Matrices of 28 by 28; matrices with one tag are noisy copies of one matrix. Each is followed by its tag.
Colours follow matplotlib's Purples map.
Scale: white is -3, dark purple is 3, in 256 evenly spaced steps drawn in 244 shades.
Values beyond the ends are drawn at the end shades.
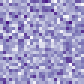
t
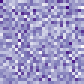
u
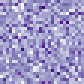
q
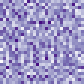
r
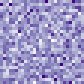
t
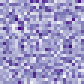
t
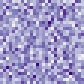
r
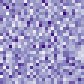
r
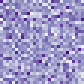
u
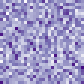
r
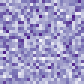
t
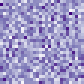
q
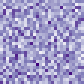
r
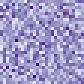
r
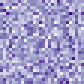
q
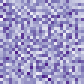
u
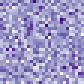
q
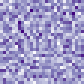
t
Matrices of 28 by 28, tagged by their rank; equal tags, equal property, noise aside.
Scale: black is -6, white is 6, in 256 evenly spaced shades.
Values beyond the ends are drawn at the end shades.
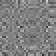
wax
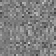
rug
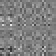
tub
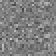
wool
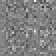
rug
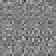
wax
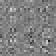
wax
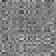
wax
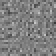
rug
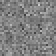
wool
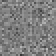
wool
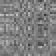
tub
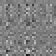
tub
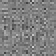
wax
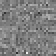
rug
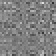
tub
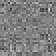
wax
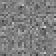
rug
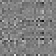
tub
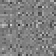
wax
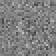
wool
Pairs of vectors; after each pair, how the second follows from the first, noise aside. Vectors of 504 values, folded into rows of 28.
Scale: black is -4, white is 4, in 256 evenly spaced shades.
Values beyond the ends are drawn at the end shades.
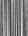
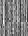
wrapped around.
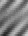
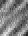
negated.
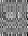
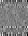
partly zeroed.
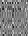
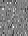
negated, partly zeroed.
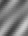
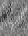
wrapped around, negated, partly zeroed.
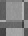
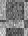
negated.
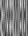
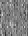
partly zeroed.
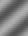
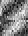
wrapped around, negated, scaled up.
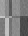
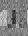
wrapped around, negated, partly zeroed.
